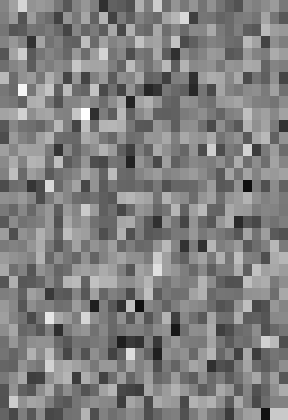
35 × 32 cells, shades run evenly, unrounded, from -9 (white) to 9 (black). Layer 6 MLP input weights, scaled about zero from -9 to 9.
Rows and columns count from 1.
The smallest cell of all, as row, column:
10, 10
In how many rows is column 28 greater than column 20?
15
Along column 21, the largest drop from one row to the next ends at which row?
2
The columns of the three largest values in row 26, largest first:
16, 11, 14
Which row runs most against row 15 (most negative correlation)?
7
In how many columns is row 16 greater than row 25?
22
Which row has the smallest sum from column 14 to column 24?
17
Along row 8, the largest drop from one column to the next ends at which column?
3
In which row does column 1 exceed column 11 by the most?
24
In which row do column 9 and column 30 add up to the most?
35
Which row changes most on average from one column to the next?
8
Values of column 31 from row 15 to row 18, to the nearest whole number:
-2 -1 -1 0
